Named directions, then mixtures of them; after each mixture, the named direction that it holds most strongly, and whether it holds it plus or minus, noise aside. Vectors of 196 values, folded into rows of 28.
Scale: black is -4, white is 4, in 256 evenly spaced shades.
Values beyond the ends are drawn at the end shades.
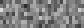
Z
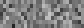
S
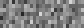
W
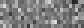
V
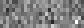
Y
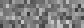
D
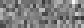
V, minus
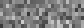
D, plus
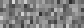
W, minus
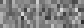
V, plus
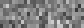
D, plus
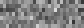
Z, minus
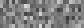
Z, minus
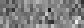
Y, plus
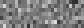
V, plus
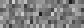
W, minus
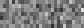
W, plus
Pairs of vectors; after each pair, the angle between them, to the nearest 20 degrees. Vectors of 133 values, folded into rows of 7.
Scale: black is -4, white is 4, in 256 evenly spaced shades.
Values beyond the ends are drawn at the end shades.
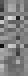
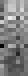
40 degrees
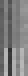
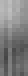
120 degrees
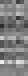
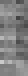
40 degrees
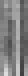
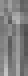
40 degrees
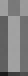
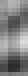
100 degrees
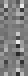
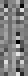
160 degrees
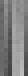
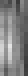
100 degrees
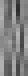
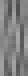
20 degrees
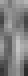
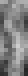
20 degrees
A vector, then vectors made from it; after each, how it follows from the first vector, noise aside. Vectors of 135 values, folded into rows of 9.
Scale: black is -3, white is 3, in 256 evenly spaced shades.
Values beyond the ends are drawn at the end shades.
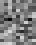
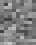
shrunk.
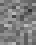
reversed, negated, shrunk.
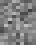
reversed, negated, shrunk.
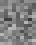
shrunk.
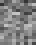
reversed, negated, shrunk.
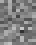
shrunk.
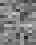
reversed, negated, shrunk.
